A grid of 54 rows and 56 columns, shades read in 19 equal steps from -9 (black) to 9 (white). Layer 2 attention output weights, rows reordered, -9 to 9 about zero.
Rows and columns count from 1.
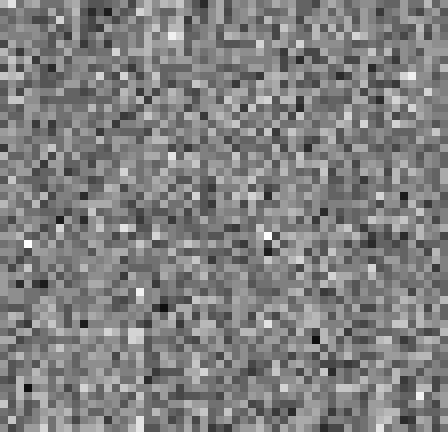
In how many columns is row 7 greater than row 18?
29
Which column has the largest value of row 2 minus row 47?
32
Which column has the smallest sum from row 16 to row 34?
49
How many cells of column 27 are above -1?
27
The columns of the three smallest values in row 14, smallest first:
38, 31, 24
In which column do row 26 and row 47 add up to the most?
5
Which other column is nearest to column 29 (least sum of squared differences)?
45
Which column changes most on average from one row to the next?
16
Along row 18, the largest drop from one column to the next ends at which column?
43
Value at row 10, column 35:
4
